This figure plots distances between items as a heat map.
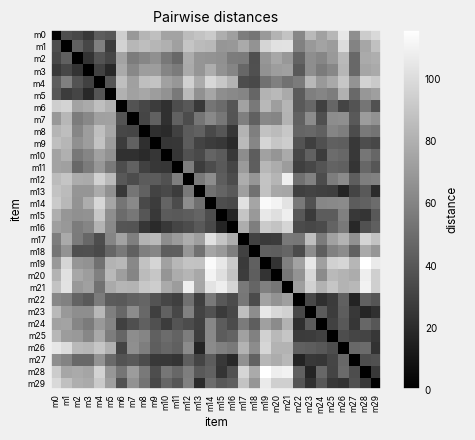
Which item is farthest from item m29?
m19
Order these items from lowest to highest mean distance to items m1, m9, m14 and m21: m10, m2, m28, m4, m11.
m11, m10, m2, m28, m4
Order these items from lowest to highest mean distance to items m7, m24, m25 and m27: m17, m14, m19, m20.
m14, m17, m20, m19
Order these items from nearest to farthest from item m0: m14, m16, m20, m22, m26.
m22, m16, m20, m14, m26
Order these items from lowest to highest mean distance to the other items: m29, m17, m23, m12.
m23, m29, m12, m17
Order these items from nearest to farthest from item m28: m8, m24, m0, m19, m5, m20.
m24, m8, m5, m0, m20, m19
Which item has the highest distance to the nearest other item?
m21
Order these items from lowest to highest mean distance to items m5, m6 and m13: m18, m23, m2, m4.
m23, m18, m2, m4
